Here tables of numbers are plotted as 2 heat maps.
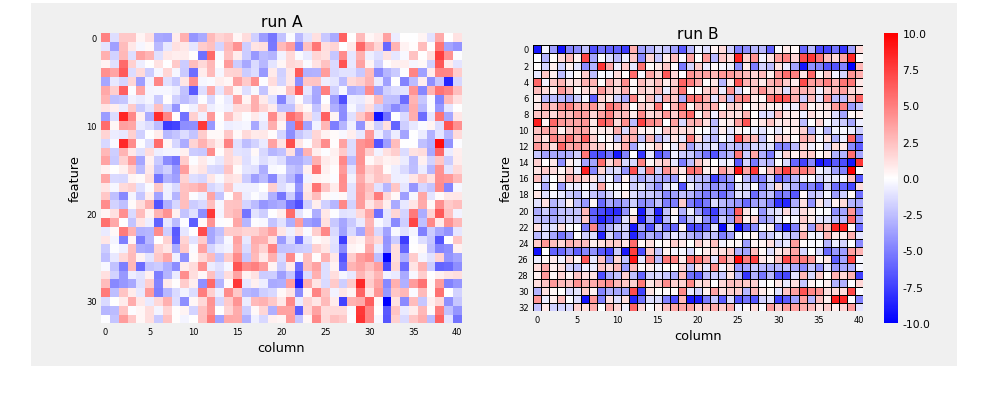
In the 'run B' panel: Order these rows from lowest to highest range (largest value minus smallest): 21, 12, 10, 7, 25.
10, 7, 12, 21, 25
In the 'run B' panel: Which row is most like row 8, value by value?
29
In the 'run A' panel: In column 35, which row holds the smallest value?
17
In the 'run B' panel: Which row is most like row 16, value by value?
18
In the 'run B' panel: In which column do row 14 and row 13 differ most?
39
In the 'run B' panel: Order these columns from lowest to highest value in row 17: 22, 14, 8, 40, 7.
22, 14, 7, 40, 8
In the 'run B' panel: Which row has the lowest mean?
0
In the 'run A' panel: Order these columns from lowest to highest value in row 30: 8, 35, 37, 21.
8, 37, 35, 21
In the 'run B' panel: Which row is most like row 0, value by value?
25
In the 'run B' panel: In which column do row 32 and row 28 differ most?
31
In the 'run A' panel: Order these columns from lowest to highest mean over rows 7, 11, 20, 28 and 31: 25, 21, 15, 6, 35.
6, 25, 21, 35, 15
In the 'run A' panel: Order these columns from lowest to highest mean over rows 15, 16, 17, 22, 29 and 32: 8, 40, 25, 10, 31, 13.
8, 13, 40, 10, 31, 25
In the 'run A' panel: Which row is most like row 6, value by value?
4
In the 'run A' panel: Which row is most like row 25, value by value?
30
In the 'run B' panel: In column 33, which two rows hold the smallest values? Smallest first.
2, 14
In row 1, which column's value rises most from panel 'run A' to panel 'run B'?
39
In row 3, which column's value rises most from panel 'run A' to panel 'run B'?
16
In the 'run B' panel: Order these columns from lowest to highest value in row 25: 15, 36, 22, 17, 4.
36, 4, 15, 17, 22
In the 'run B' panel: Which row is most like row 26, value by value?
15
